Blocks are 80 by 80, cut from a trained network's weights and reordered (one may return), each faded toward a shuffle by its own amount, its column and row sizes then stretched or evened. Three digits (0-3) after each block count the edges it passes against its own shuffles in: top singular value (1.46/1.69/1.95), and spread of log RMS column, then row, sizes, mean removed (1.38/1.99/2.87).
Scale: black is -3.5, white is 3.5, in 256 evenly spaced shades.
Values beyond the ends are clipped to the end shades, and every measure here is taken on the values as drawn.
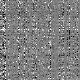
1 3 0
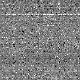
2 2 1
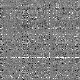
2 2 2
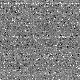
0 0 1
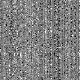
2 2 0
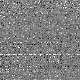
1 1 2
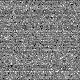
2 0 0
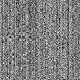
3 1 0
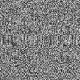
3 1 0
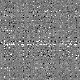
1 2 2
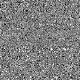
0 1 2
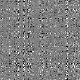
0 3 3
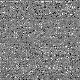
0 1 1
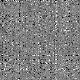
1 2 2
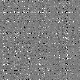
0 2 2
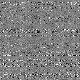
0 0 3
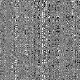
2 3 2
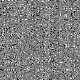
0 1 2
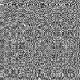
3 1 1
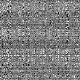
3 3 0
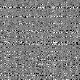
1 1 3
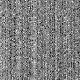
3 1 0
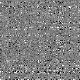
0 2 3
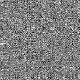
3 1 2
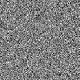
2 1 0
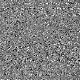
0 0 2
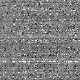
2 2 1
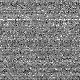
2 0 1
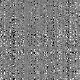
1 3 2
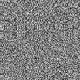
3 0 1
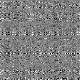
2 0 3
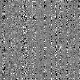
1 3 2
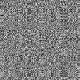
3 0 2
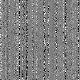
3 3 0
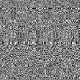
3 1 3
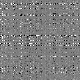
1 2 3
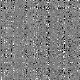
0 3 2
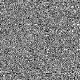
1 1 2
